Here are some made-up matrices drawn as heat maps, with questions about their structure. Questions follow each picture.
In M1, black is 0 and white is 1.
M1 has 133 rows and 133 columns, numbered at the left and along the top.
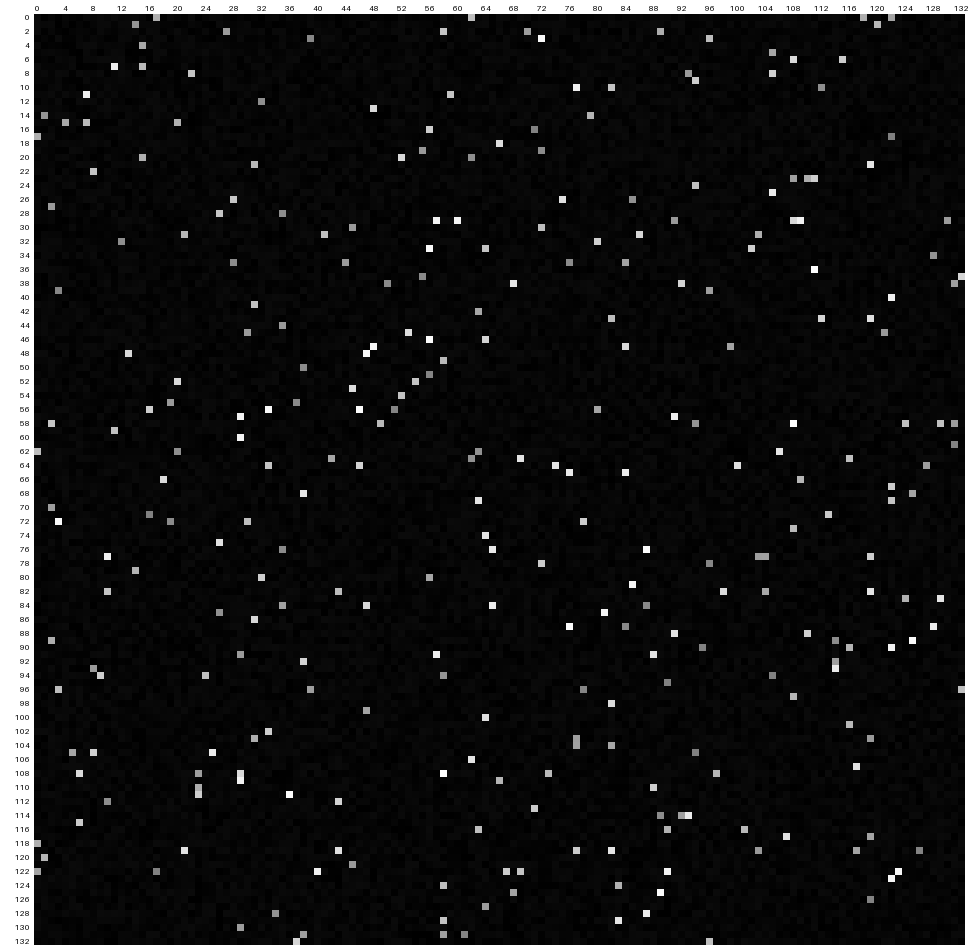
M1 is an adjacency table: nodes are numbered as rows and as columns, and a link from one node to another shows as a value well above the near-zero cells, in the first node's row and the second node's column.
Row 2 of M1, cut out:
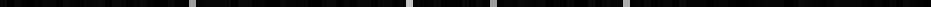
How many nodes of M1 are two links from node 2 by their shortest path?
8
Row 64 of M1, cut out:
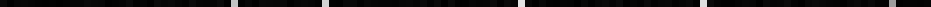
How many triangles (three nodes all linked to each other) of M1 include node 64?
0
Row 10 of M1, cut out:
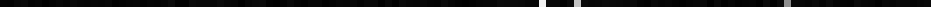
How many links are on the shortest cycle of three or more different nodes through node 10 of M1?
4
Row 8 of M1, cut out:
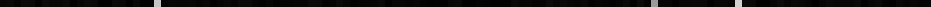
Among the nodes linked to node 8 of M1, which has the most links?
node 105
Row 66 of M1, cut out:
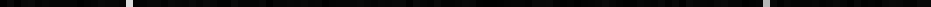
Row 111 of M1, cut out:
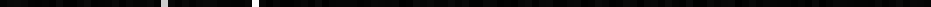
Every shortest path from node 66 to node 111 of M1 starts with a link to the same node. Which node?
node 109
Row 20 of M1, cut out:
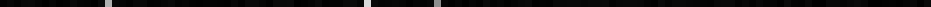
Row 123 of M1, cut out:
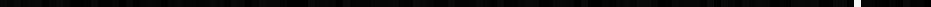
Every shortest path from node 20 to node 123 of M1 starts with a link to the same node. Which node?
node 62
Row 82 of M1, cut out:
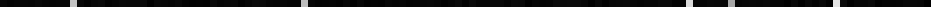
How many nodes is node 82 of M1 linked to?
5
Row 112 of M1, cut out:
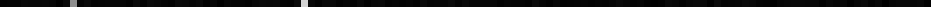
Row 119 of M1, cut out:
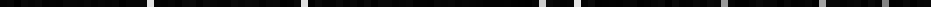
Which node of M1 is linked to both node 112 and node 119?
node 43
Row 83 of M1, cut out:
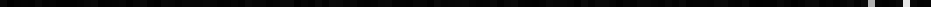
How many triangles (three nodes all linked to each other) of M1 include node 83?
0
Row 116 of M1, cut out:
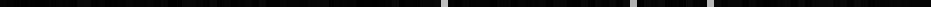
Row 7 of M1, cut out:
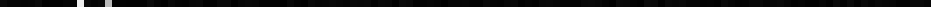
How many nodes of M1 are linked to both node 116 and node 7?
0
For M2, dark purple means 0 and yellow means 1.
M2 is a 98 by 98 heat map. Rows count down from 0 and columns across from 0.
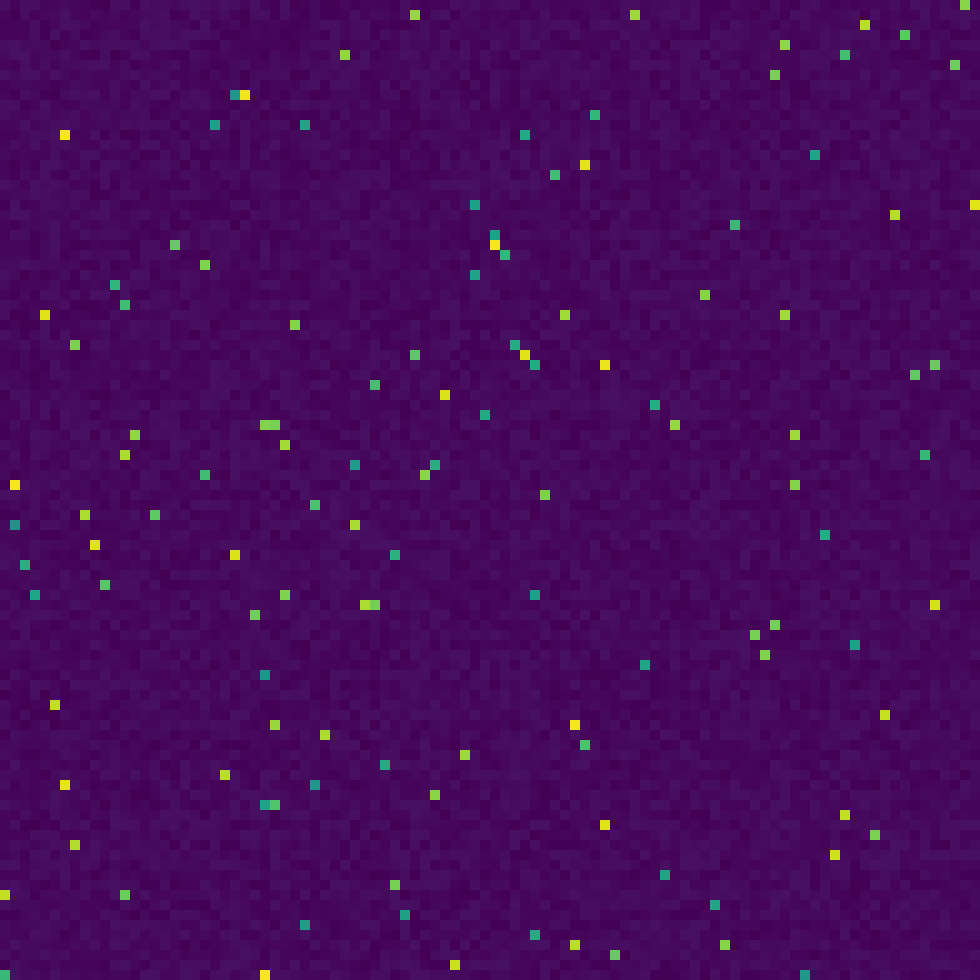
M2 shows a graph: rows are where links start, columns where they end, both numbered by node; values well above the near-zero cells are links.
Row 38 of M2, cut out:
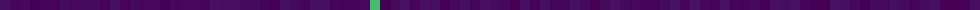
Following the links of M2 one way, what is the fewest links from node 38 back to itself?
6
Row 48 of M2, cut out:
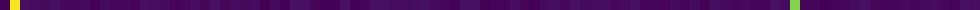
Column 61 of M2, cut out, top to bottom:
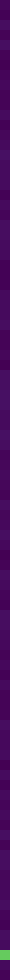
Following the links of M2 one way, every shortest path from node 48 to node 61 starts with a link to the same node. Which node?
node 79
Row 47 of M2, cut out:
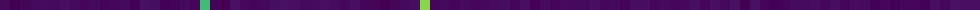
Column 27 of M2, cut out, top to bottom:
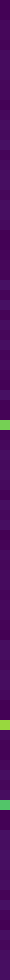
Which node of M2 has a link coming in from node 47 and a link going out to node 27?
node 42
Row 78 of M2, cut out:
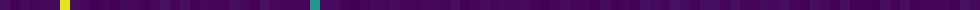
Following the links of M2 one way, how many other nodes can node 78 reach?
10
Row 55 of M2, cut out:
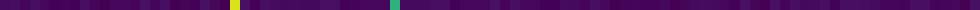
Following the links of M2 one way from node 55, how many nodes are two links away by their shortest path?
2
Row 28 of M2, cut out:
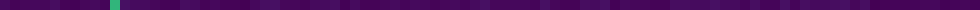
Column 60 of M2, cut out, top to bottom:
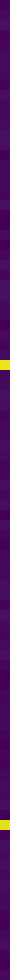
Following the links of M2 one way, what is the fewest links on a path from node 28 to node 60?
5
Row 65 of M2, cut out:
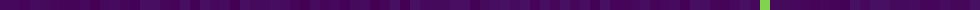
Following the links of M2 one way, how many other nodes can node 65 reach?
5
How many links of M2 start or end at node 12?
5
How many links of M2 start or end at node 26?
5
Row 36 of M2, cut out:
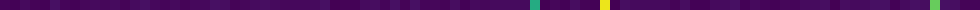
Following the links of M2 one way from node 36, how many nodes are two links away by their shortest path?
2
